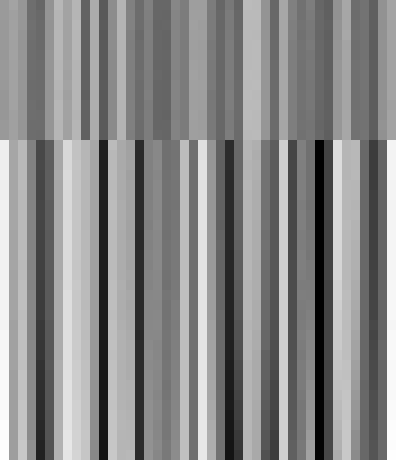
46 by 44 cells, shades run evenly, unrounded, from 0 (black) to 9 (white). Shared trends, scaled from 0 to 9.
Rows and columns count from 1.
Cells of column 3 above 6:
32
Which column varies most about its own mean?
36
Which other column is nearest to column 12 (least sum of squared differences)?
16
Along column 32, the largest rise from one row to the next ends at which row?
15
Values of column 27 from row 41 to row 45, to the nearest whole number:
2 2 2 2 2
